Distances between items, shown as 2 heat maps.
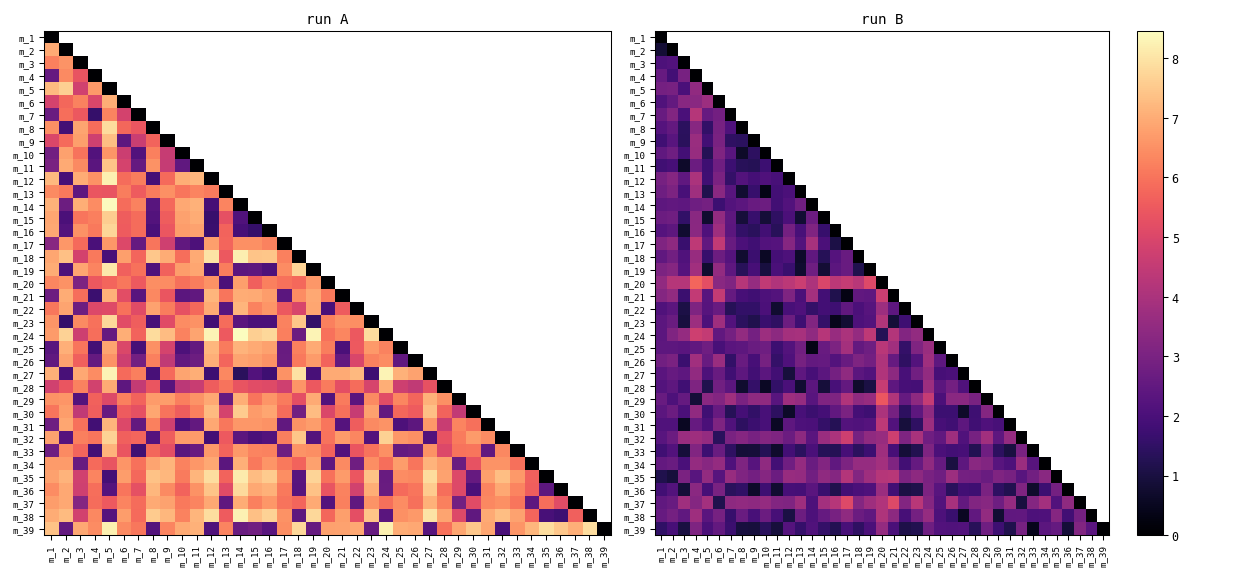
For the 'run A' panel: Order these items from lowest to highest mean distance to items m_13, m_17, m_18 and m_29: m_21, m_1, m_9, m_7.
m_7, m_21, m_1, m_9
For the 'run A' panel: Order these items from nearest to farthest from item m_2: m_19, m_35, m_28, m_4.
m_19, m_28, m_4, m_35
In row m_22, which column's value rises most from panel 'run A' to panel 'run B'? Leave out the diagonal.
m_20
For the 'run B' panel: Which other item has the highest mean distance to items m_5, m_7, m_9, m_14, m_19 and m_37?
m_20
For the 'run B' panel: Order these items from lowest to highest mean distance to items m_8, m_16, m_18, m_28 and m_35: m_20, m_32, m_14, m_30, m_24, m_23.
m_23, m_30, m_14, m_32, m_24, m_20
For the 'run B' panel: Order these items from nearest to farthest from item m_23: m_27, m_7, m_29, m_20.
m_7, m_27, m_29, m_20
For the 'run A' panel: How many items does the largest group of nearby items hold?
11
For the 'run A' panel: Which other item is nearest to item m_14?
m_27
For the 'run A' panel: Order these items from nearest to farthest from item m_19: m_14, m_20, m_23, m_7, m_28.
m_23, m_14, m_28, m_7, m_20
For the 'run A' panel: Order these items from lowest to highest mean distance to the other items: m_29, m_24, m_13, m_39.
m_13, m_29, m_39, m_24
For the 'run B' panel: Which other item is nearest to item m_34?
m_26
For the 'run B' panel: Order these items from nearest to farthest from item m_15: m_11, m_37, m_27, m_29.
m_11, m_27, m_29, m_37
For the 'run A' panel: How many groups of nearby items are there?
5
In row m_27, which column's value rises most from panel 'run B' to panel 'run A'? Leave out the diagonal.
m_38
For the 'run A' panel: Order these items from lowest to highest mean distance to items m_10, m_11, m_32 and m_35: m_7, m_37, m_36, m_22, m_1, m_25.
m_7, m_25, m_1, m_36, m_22, m_37
